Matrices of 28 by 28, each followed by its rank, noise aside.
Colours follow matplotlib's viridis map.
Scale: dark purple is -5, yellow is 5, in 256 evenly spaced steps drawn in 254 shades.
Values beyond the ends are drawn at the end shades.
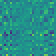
two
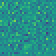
six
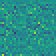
six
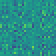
four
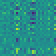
two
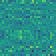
three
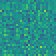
six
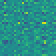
four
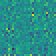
four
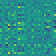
three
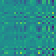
two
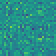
six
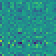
two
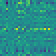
three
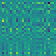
two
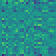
three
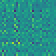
three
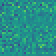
six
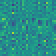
four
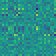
three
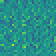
six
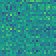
four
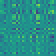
two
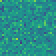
six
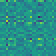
two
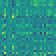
three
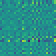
three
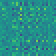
three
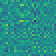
four
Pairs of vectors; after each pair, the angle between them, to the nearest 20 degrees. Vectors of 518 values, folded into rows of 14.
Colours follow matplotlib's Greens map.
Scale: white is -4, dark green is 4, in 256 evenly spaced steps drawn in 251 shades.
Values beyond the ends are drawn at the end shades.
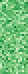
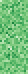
100 degrees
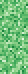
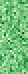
120 degrees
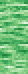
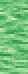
40 degrees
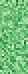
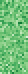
120 degrees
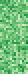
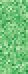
120 degrees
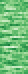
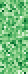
80 degrees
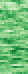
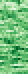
20 degrees
